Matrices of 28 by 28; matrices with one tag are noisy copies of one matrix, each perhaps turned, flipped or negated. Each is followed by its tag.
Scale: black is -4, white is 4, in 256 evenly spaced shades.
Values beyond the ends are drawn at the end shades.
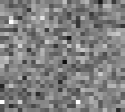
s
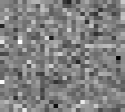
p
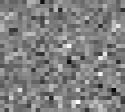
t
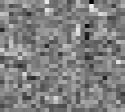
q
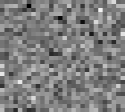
t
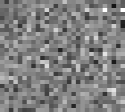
s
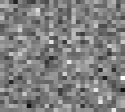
t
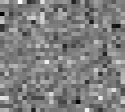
t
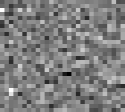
s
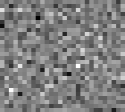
s
